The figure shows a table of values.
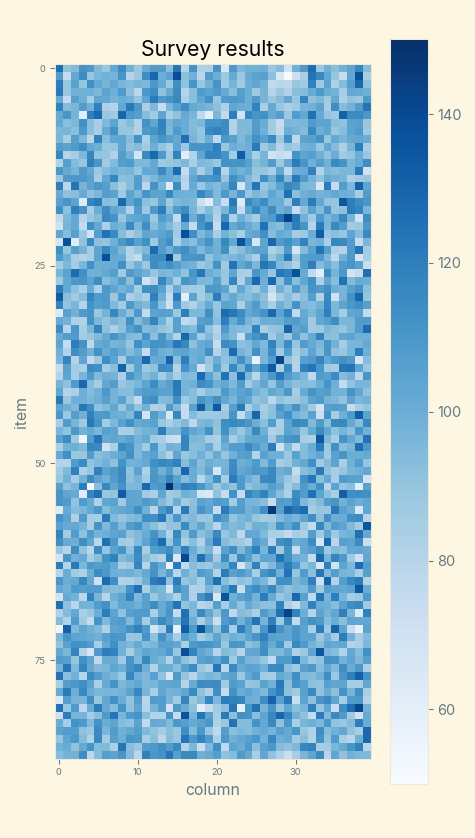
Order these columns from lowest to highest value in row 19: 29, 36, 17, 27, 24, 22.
22, 24, 17, 27, 36, 29
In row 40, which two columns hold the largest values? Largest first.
3, 15
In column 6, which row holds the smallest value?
48
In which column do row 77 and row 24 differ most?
14
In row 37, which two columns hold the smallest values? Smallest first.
25, 38
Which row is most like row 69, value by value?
19
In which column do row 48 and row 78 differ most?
28
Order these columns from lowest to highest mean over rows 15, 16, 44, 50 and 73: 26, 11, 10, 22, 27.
11, 26, 27, 10, 22
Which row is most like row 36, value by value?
83
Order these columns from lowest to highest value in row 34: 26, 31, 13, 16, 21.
31, 21, 13, 26, 16
